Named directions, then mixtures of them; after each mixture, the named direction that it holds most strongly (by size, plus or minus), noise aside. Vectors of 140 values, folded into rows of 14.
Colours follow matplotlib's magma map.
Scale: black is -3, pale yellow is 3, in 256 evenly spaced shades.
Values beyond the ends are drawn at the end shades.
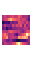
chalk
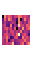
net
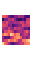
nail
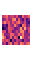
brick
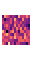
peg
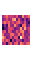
brick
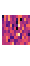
net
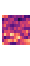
nail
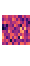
brick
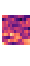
nail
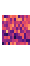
peg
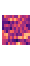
chalk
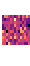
peg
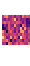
brick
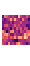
peg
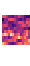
nail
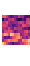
nail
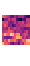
nail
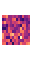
brick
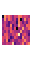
net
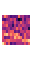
nail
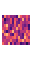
peg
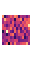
peg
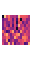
net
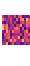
brick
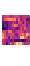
chalk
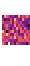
peg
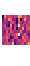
net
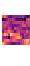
nail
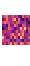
brick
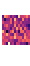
peg
